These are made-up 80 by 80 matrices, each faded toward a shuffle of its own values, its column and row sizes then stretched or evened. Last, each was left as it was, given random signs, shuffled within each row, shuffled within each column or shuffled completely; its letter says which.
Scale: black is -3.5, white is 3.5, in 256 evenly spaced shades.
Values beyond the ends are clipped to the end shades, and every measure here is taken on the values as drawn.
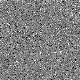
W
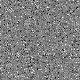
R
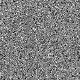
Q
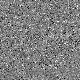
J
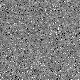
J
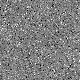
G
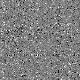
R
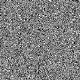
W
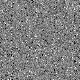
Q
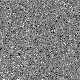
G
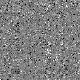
R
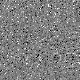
R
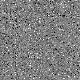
W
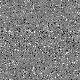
J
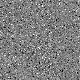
Q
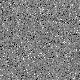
J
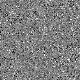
W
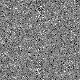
Q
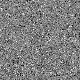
J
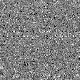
R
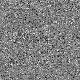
J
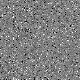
W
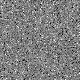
Q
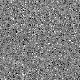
R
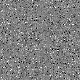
R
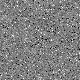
G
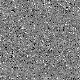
W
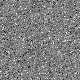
G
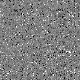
R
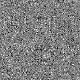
R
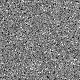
G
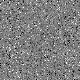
Q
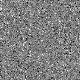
Q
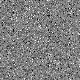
Q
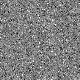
Q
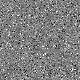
J
